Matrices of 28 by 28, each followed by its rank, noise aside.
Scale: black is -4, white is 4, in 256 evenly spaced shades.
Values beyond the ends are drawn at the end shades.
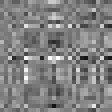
two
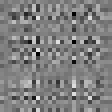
two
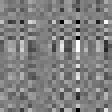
one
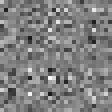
four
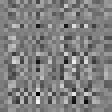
two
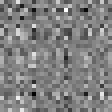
three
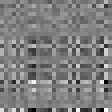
one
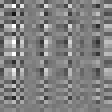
one
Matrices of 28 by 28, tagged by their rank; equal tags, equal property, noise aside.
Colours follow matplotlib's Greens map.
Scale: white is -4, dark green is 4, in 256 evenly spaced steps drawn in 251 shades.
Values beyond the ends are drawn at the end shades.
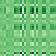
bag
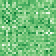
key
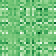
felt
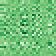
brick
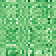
brick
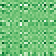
felt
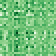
brick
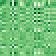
felt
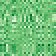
brick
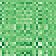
felt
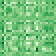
brick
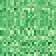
key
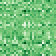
key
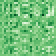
key
